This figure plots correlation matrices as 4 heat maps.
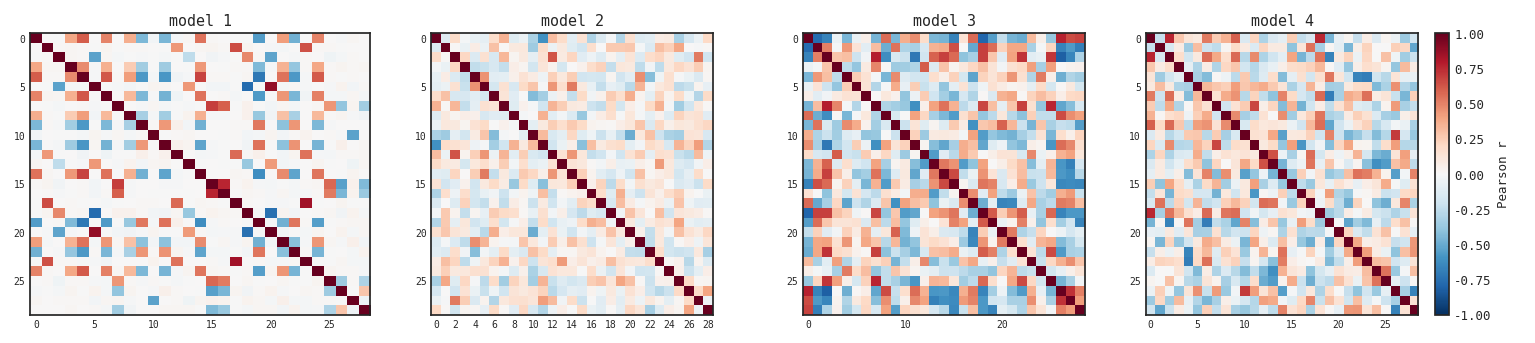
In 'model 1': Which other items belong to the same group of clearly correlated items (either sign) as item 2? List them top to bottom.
5, 13, 18, 20
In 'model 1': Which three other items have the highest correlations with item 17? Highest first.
23, 1, 12
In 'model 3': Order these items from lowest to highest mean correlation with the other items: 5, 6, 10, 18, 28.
10, 28, 5, 6, 18
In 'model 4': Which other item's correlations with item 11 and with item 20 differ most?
5
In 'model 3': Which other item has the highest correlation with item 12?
3
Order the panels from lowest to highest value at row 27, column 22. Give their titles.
model 3, model 1, model 2, model 4
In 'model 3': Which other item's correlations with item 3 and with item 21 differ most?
17
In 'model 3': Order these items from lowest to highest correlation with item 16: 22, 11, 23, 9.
22, 9, 23, 11
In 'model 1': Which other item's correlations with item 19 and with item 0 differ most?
4
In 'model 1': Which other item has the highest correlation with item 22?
19
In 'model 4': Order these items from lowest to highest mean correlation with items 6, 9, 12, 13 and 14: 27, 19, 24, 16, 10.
19, 24, 10, 16, 27
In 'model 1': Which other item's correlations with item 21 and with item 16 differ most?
15
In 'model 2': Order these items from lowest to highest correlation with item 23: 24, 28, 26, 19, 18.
26, 28, 24, 19, 18
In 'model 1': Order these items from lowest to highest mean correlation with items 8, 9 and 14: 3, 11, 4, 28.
11, 28, 3, 4
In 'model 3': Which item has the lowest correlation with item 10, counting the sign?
18
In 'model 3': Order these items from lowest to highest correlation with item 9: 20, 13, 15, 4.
13, 15, 4, 20
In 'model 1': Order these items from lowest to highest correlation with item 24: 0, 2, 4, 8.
2, 8, 0, 4
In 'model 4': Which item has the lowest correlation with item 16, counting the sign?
11
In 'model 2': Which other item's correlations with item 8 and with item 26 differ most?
28
